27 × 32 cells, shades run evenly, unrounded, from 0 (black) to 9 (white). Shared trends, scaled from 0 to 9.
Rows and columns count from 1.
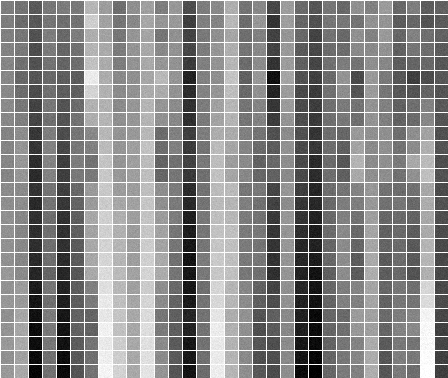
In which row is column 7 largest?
6
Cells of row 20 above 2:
26
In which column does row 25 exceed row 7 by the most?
31
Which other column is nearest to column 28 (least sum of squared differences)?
13
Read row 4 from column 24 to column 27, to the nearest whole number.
4 4 5 5
